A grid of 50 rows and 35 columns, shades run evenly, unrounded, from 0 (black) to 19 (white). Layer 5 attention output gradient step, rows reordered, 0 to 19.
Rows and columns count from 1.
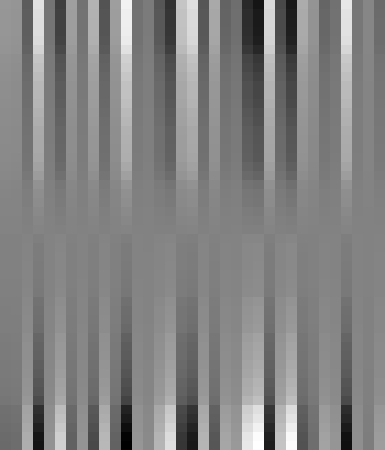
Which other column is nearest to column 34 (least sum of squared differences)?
14
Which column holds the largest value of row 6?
12
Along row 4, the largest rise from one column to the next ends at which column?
25
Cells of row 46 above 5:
30
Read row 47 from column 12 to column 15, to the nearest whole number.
2 11 10 13
